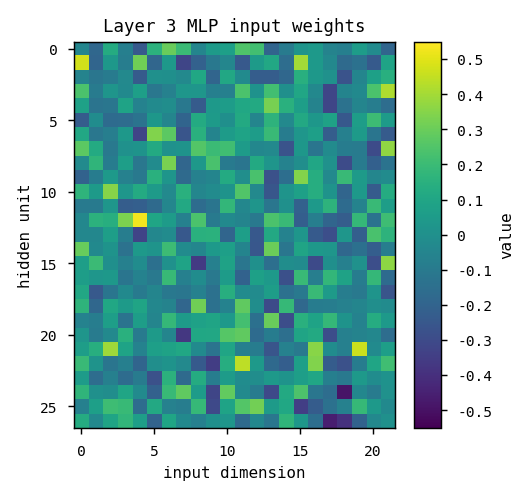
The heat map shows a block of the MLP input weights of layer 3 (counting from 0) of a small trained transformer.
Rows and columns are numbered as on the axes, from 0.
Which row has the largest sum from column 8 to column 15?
4
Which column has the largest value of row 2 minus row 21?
15
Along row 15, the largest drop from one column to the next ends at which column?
8
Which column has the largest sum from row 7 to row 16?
21
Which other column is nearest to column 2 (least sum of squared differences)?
19
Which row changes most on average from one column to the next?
1
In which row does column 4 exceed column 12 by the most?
12
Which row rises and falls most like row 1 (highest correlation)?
14
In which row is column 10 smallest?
13
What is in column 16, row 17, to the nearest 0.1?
0.2
